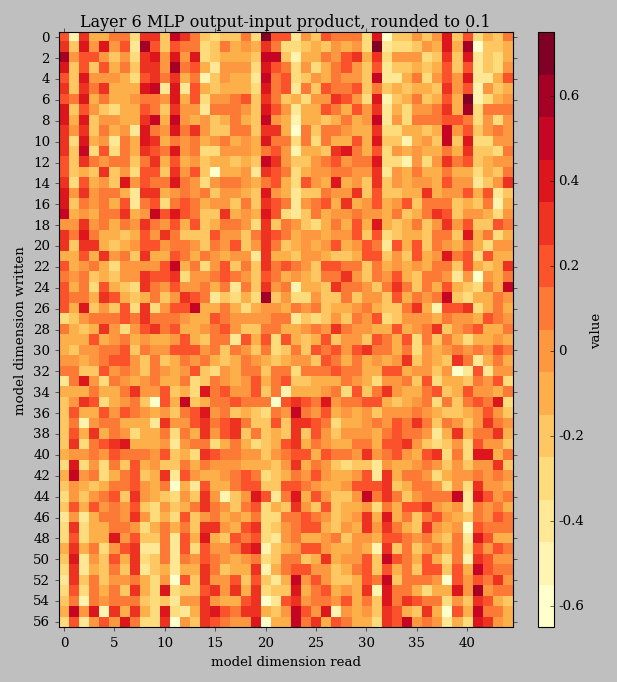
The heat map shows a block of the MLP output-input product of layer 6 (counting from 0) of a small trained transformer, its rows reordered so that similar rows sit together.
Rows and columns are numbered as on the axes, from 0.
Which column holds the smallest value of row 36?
20
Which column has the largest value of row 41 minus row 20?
1
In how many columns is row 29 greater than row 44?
18
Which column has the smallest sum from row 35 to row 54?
11
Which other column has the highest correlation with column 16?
10
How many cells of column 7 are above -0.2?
41
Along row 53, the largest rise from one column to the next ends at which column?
32
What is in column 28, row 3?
0.2
